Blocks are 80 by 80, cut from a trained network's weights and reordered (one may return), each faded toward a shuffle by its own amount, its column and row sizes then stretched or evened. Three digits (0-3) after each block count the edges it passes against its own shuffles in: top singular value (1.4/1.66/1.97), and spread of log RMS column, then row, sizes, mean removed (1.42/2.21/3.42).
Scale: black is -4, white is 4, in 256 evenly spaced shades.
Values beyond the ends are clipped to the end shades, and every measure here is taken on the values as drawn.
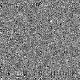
2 1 1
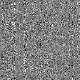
1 2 1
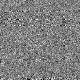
2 0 2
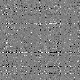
3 2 2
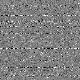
3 0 2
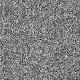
1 0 0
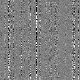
3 3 0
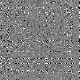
1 2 2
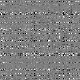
1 2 3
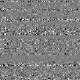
0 1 3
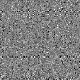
3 1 1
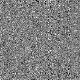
1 2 1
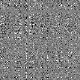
0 2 2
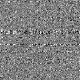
2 0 2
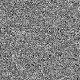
2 0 1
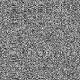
3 0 1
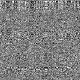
3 0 2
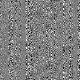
0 3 0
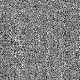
2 2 0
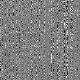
1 3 1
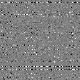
3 1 2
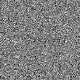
2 1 1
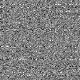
2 0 2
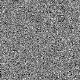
0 1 1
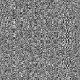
3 2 0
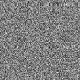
3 1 0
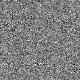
1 0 1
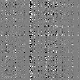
2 3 2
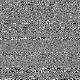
0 0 3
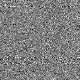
0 1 2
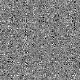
1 2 1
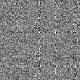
3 2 1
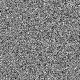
0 0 0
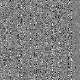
0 3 0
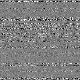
1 0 3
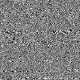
0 0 2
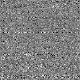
2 1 2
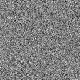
2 0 0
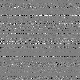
2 0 3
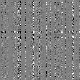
3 3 1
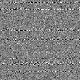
3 0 2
